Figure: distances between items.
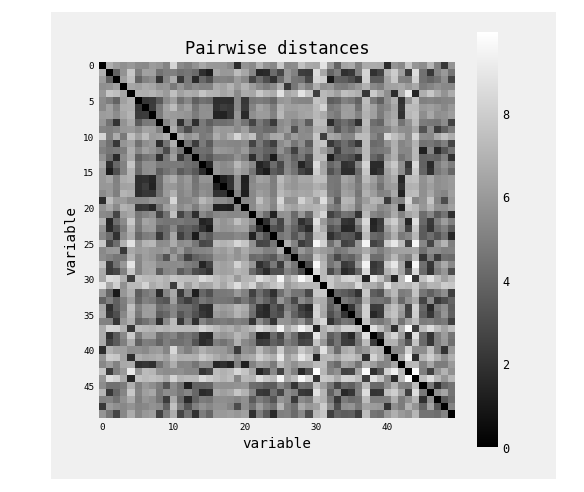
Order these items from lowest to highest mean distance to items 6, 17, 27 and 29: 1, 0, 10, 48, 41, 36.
36, 1, 48, 0, 10, 41
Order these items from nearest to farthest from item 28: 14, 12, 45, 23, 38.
14, 38, 23, 45, 12
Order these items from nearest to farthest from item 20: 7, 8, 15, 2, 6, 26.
7, 6, 8, 2, 15, 26
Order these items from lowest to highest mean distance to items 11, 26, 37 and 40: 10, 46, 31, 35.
35, 46, 10, 31
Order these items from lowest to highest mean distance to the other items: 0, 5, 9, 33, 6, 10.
33, 5, 9, 6, 0, 10
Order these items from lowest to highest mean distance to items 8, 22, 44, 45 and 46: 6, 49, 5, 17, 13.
13, 49, 5, 17, 6
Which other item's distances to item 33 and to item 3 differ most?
47
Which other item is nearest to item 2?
32
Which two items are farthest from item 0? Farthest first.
31, 10
